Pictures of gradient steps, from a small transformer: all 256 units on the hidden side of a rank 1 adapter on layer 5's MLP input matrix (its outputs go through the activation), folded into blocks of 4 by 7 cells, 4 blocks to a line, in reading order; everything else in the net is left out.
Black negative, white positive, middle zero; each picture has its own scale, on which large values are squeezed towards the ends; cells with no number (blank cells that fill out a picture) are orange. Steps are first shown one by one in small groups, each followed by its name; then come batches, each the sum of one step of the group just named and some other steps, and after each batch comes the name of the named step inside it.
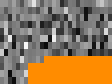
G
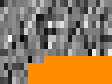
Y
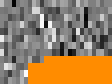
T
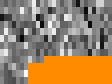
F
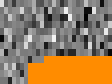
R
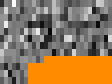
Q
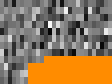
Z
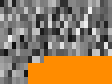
Y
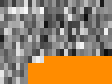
R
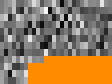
G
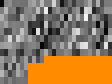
Q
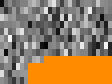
G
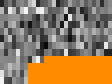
R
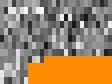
R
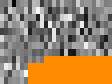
T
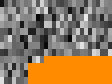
Y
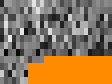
G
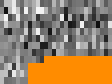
Q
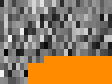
G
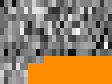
T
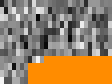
Y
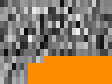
Z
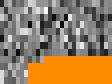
G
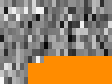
R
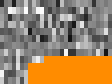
T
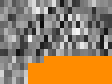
F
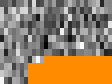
R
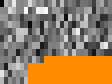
Q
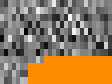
R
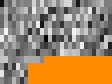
F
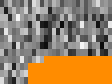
G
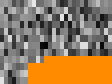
G
